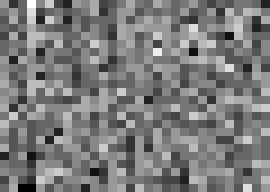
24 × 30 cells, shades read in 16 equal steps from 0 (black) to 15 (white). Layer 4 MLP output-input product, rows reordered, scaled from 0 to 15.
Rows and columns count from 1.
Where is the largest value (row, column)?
1, 4
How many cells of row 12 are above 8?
10
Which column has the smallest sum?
3
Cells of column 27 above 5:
17
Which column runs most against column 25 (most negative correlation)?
28
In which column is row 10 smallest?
5
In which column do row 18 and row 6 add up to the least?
6
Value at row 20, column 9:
8
